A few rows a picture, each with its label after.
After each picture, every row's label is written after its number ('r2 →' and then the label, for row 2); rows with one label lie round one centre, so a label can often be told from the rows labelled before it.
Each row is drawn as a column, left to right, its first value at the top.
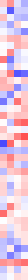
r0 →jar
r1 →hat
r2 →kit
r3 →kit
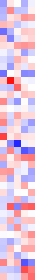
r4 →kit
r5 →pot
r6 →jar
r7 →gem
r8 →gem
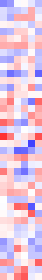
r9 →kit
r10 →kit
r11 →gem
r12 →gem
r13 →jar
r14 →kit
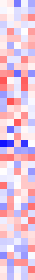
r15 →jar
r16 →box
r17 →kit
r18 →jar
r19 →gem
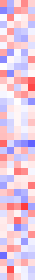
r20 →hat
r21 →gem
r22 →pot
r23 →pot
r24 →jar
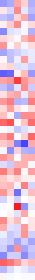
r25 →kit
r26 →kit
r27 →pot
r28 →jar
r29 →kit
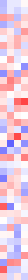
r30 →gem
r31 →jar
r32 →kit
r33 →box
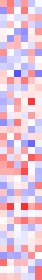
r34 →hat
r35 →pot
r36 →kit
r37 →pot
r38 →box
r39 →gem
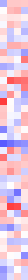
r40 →box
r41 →pot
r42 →pot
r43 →jar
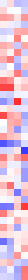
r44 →jar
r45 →jar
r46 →box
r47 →gem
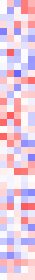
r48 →kit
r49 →hat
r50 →kit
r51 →pot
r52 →pot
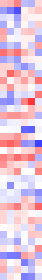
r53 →hat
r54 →hat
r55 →hat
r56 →box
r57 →box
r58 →pot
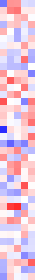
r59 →box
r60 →pot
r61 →pot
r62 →jar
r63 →kit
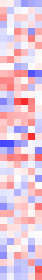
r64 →jar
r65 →jar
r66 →box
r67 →box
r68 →kit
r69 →gem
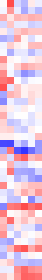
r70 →jar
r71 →pot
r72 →gem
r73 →gem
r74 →gem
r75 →gem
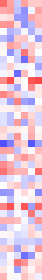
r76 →pot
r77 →pot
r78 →kit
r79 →hat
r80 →jar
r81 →pot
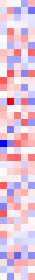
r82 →jar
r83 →box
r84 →hat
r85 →kit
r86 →hat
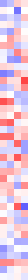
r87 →kit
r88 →kit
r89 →hat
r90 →jar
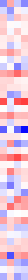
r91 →box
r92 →hat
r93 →box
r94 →box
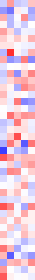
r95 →gem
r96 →hat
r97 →kit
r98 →jar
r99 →hat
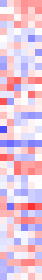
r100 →box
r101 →jar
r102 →pot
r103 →pot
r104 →pot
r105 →pot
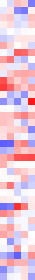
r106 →jar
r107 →jar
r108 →hat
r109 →hat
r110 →box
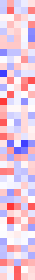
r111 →kit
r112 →pot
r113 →gem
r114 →jar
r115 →pot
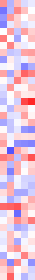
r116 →hat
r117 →gem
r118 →pot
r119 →box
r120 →box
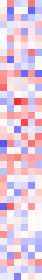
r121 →jar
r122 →hat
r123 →box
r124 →kit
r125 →hat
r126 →kit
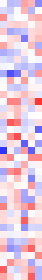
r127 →gem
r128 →kit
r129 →kit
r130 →pot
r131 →gem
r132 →box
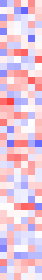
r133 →kit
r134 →box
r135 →hat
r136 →hat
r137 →pot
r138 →jar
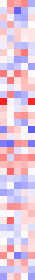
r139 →box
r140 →pot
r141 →hat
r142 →hat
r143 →box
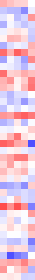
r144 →hat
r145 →hat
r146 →hat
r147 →hat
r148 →jar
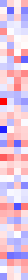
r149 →box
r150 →hat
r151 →jar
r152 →hat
